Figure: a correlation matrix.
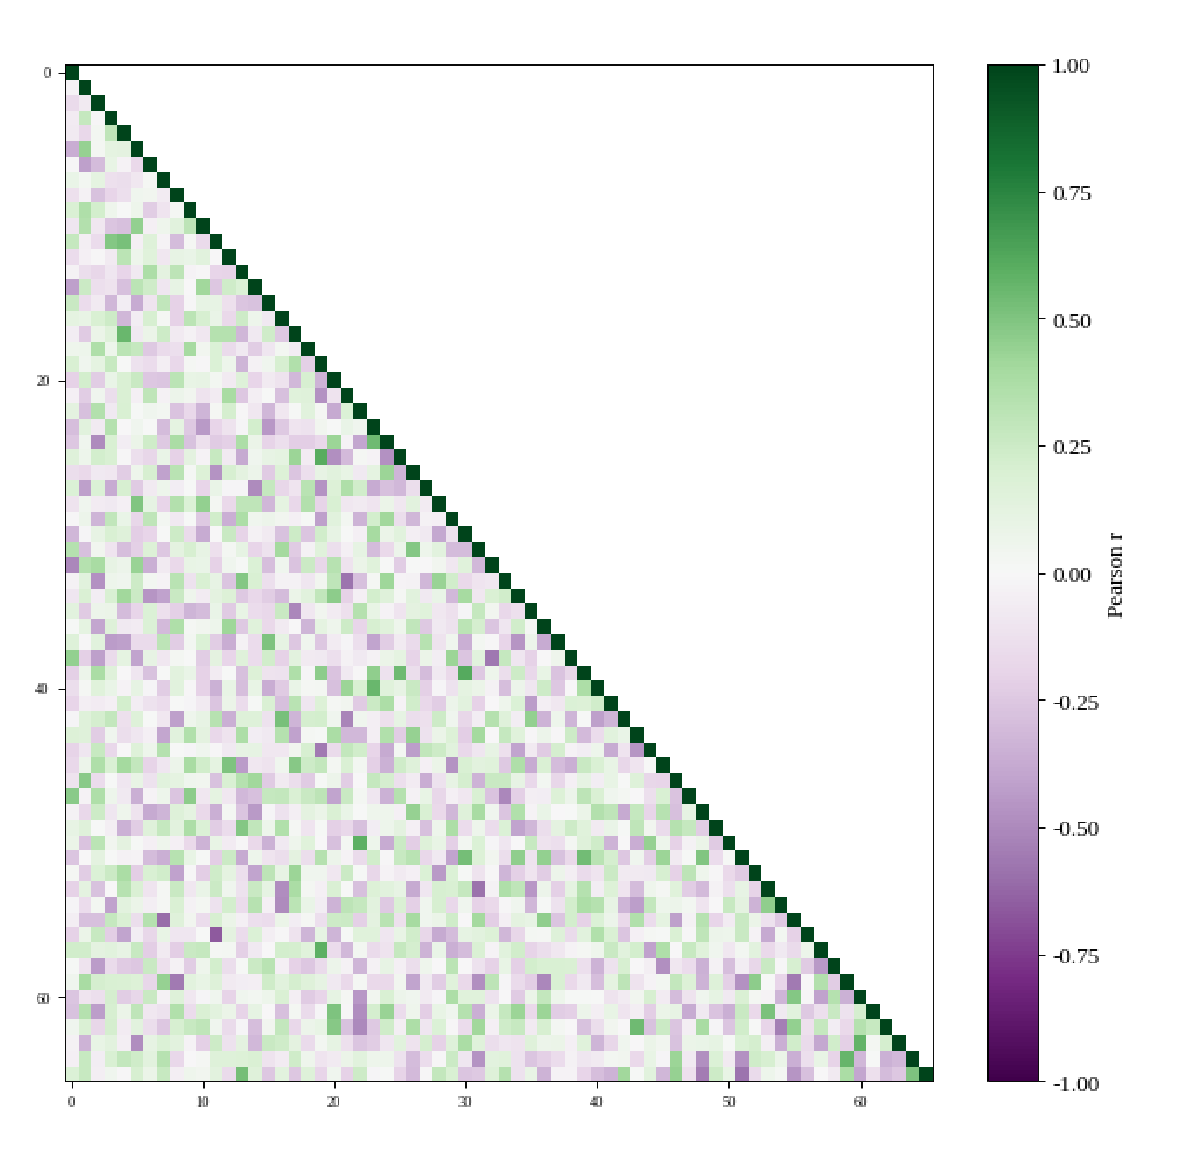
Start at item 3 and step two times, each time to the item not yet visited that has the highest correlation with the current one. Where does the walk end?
4
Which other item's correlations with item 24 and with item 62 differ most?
23
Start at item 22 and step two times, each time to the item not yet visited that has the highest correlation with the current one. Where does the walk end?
44
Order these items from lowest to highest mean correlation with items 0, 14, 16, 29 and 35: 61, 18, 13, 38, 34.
34, 61, 18, 38, 13
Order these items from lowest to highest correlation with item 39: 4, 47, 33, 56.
33, 4, 56, 47
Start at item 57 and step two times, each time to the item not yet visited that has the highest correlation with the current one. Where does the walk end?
25
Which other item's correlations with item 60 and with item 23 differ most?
63
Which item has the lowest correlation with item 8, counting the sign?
59
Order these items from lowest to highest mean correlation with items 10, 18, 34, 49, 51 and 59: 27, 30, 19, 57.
27, 30, 19, 57
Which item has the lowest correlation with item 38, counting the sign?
32
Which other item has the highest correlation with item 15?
37
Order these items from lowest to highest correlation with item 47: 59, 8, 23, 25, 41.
8, 23, 41, 59, 25
